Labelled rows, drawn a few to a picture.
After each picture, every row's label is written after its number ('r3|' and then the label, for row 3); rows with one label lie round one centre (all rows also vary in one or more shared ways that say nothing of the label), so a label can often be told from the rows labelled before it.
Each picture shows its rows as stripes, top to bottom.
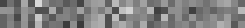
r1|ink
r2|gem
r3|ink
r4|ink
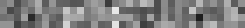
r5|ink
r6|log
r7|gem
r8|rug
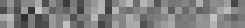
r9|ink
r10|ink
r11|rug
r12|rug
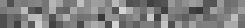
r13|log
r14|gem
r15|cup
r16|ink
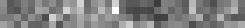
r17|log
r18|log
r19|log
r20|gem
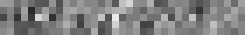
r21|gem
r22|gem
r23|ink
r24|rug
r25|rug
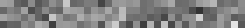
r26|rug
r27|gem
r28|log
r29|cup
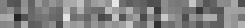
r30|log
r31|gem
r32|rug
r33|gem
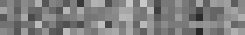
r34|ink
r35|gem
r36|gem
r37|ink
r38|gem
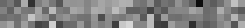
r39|gem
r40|log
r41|cup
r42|gem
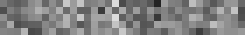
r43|log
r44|cup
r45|log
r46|rug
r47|gem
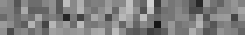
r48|gem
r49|gem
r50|ink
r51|log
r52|log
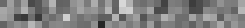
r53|gem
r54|gem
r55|rug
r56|cup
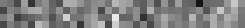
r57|gem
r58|cup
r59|rug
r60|ink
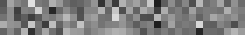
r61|cup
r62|ink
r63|rug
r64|log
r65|gem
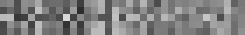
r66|ink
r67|ink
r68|rug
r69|ink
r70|ink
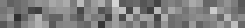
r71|log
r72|rug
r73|ink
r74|cup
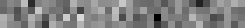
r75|gem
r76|ink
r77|log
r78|log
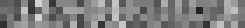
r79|ink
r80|gem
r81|ink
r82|cup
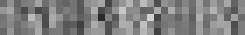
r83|ink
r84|rug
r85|cup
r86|ink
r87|ink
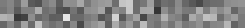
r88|gem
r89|ink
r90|rug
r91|ink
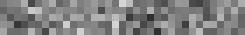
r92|gem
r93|cup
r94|log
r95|rug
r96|log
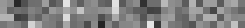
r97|rug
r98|log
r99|rug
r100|cup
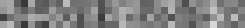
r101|rug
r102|rug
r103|cup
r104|rug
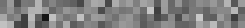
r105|ink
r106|cup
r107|log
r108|rug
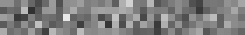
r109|gem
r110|gem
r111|rug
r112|ink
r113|log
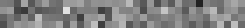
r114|gem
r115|rug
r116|ink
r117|cup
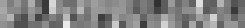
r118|log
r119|log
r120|rug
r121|rug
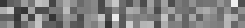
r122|cup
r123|rug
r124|ink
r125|ink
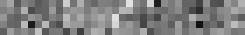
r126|gem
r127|gem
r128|log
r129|gem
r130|ink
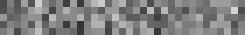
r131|ink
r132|cup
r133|log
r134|ink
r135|ink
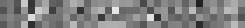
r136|gem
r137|ink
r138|cup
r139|gem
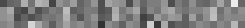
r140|cup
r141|rug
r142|rug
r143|cup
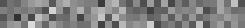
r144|cup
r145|log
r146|ink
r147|cup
